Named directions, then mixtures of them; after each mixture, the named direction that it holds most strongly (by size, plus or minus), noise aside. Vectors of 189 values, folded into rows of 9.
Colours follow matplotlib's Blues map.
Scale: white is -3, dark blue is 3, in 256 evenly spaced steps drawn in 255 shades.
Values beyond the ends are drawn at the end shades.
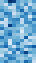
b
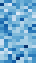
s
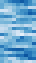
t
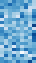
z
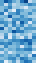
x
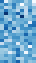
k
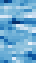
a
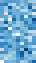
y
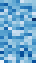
y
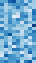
z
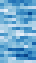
t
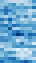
t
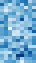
s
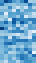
x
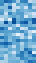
y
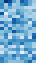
x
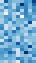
k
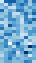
b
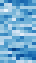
t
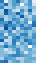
k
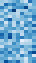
x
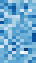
z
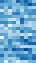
t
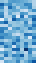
y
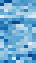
a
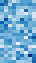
b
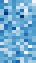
k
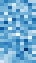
y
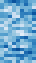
t
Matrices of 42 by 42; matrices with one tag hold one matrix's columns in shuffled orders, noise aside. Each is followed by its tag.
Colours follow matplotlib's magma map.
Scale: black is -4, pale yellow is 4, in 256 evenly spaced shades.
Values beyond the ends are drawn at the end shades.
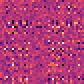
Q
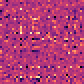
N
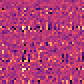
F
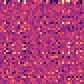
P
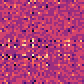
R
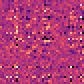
N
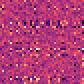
Q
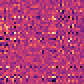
N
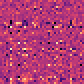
Q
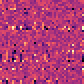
F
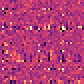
F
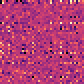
P
